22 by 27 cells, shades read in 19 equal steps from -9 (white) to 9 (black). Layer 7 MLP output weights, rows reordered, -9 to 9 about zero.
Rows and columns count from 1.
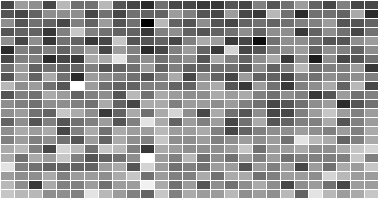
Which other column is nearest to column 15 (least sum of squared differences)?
3
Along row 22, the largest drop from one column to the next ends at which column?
23
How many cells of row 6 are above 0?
12
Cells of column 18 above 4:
1
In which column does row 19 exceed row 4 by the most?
6
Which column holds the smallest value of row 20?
24
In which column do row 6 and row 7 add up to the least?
9
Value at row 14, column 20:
3
